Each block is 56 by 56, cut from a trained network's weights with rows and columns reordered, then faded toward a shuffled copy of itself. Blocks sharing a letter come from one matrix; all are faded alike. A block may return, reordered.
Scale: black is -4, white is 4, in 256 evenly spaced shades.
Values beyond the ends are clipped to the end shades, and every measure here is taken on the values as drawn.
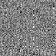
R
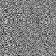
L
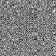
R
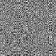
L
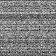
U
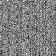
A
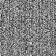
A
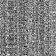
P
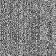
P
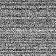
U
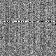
P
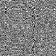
R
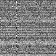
U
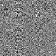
R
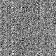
A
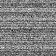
U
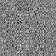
L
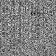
A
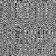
L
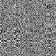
L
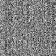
A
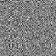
L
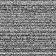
U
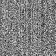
P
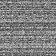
U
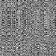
L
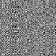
L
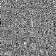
R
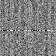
P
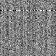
P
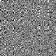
R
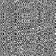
L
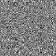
R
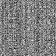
P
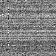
U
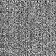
P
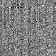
P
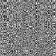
L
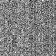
A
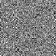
R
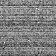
U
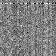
P
